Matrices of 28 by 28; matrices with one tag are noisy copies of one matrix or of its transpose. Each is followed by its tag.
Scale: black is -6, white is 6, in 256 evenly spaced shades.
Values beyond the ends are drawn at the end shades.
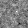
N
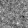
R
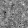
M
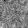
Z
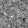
N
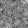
Z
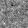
M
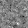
R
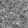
R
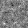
M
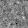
R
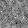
R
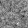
R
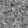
M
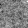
Z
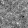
R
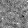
R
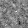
N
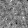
R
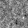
R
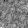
Z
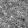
N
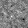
N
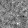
R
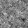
N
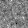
R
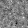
R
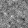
N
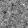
M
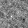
N
